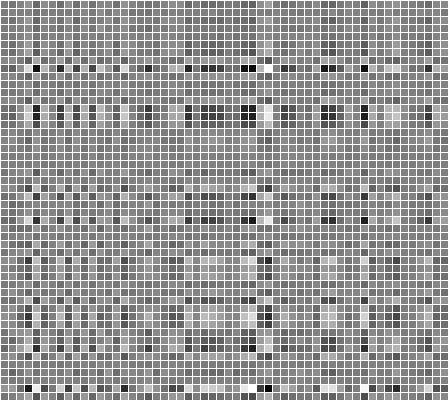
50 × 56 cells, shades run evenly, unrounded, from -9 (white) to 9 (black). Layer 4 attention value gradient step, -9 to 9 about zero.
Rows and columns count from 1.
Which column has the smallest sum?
34
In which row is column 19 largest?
9
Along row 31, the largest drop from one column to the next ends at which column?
5
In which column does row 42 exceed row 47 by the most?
19
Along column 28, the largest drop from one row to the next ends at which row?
10
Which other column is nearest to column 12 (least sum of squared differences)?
36
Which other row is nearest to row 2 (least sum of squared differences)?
46
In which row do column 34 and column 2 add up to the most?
49
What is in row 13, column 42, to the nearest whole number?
-2
